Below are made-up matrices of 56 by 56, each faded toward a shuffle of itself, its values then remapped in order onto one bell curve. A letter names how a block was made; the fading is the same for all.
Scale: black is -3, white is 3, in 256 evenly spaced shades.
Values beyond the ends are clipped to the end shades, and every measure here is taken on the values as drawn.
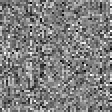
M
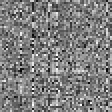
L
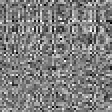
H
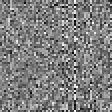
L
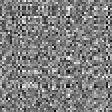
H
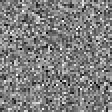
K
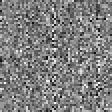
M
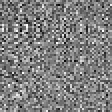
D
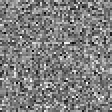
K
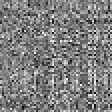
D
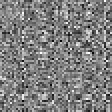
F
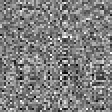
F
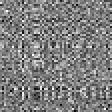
H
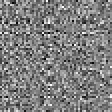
F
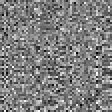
D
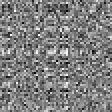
F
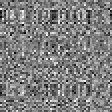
H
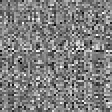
D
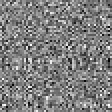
F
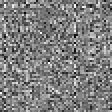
L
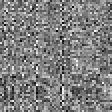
D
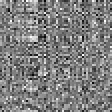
H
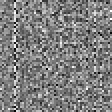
L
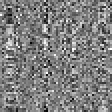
D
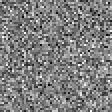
K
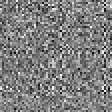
D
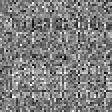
F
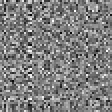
D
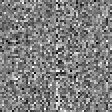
M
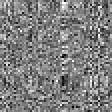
D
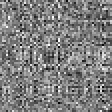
F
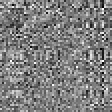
D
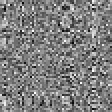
L
